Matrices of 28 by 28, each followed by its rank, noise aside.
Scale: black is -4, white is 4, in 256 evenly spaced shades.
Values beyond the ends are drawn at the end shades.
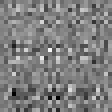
four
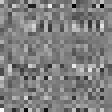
three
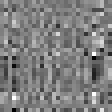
three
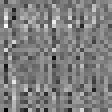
three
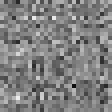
six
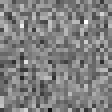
six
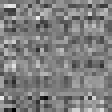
three
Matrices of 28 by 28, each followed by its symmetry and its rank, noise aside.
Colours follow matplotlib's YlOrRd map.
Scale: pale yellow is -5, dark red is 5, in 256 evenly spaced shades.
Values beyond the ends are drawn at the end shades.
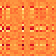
no symmetry, rank one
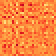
antisymmetric, rank two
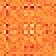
symmetric, rank one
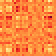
symmetric, rank one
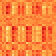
no symmetry, rank one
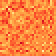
symmetric, rank three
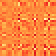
no symmetry, rank two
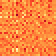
no symmetry, rank three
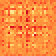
symmetric, rank two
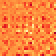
no symmetry, rank three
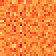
no symmetry, rank three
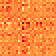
symmetric, rank two
